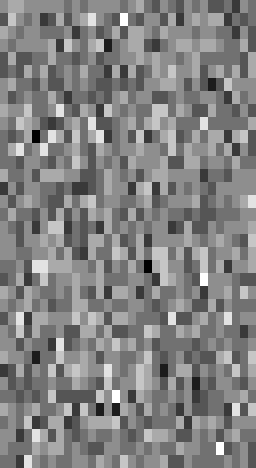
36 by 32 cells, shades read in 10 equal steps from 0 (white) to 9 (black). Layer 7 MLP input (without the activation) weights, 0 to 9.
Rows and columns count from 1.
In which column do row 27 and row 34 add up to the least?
8
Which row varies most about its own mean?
11
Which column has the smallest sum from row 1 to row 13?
22
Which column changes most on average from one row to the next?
13
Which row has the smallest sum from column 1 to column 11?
21
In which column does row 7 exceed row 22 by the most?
26
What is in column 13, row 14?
5
